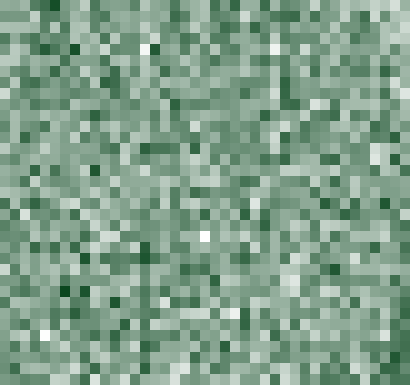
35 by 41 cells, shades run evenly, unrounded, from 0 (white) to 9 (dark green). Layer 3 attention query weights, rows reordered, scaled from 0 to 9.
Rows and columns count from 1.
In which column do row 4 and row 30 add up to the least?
16
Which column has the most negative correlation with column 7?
33
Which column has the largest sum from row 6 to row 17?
29
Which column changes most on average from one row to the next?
34
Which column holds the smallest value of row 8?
40
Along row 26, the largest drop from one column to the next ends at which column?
23
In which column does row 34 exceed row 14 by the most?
39
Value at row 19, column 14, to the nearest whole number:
3
